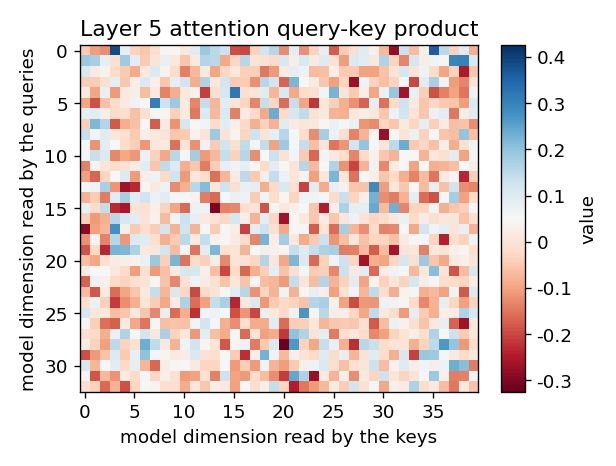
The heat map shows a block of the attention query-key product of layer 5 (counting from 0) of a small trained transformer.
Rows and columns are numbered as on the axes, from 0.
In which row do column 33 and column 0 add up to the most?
1
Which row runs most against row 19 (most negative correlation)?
15
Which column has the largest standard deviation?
3
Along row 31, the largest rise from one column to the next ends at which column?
21
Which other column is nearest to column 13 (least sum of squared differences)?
24
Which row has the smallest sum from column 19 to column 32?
5
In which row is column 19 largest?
6
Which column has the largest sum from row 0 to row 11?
14
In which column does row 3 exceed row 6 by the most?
18
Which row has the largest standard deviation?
0
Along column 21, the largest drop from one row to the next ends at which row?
32
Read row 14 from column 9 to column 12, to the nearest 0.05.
0.05 0.05 0.05 -0.15
